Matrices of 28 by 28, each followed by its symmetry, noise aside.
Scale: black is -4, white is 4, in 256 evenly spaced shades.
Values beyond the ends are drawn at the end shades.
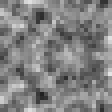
mirrored top to bottom.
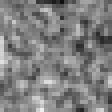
antisymmetric.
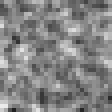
no symmetry.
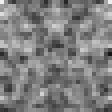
mirrored left to right.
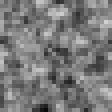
no symmetry.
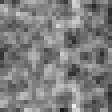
mirrored top to bottom.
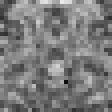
mirrored left to right.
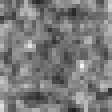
same after a half turn.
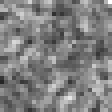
symmetric across the other diagonal.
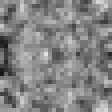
mirrored top to bottom.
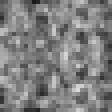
mirrored top to bottom.
